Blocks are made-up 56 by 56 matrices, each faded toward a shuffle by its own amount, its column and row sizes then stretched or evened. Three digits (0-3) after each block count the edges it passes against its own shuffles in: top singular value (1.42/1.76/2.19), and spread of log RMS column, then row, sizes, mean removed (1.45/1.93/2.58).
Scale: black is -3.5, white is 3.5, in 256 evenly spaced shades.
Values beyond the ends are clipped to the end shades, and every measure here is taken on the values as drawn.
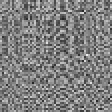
3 1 0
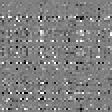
3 2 3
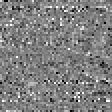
1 0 2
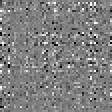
0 3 3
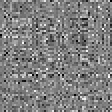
3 1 2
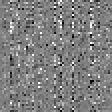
3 3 1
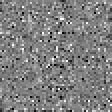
0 1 2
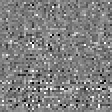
0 1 3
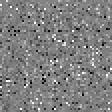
0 0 1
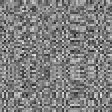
3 2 2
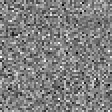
1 0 0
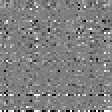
3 2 3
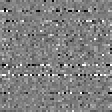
1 0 3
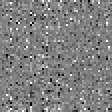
1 2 1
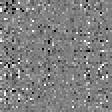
1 3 1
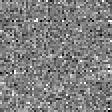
1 0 2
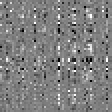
3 3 2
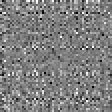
3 2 2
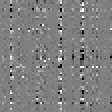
3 3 2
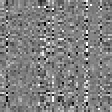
3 3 1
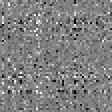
2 2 2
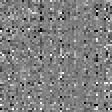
0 3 2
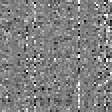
2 3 0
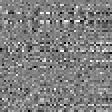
3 0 3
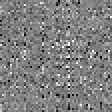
2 2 1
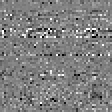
2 1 3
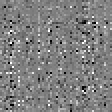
0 3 2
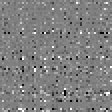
0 2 3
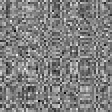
3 2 0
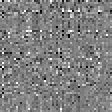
2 2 2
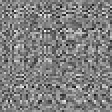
3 0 3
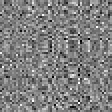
3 1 1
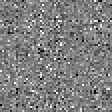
1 1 1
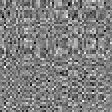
3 1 0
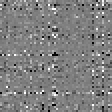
1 3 3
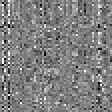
3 3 0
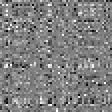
3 1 2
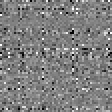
1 2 3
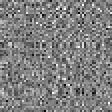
3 1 1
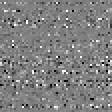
0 1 3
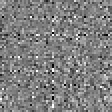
1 2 2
